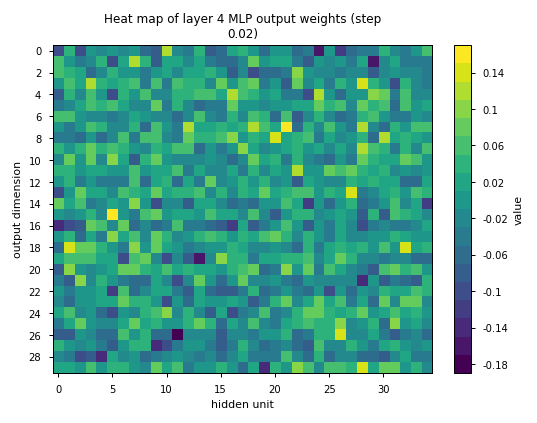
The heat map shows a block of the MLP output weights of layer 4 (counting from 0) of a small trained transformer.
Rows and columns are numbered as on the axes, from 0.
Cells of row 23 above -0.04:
28
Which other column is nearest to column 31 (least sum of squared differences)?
33
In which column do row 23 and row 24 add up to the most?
24
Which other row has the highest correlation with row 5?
9
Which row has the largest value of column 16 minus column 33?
4
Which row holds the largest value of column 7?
1
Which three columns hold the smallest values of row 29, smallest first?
19, 17, 12
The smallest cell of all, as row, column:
26, 11
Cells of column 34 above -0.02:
17
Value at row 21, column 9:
0.02
